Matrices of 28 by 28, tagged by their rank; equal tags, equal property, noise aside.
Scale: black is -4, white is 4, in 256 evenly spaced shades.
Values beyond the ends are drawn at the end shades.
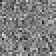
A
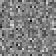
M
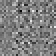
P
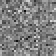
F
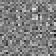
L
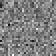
M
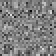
F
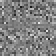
F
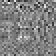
L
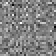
M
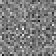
L
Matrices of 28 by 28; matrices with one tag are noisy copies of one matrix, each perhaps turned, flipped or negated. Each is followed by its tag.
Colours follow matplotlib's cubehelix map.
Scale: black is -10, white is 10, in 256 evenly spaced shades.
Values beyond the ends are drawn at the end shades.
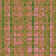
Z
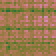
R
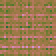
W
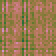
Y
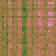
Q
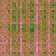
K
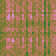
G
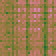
R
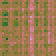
Q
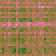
Q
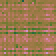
Y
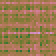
Z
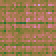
Z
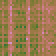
R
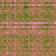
Y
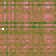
Y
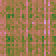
G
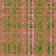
Y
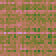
Z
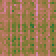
K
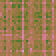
Z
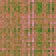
Y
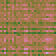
Y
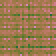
W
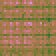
K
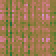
G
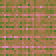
W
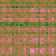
Q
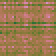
Y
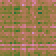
G
